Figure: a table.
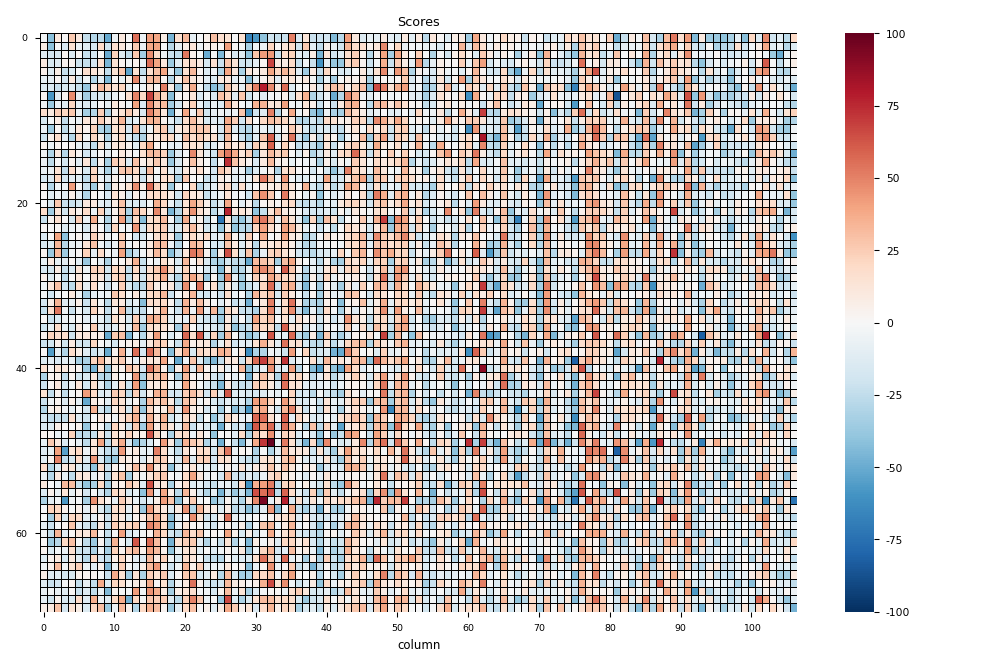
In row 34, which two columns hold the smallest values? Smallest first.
75, 97
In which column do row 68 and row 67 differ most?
101
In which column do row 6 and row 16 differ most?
31
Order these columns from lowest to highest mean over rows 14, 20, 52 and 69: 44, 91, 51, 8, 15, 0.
0, 8, 51, 91, 15, 44
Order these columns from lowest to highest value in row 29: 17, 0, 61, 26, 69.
0, 69, 61, 17, 26
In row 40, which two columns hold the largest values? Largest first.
62, 76
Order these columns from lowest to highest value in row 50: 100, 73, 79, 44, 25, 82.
100, 44, 25, 73, 82, 79
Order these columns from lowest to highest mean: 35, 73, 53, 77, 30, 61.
73, 30, 53, 61, 35, 77
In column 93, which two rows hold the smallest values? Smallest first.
36, 49
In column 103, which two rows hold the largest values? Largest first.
26, 21
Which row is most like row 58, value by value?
15
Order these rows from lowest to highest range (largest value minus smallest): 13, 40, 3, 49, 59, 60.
60, 59, 13, 3, 40, 49
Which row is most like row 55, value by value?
47
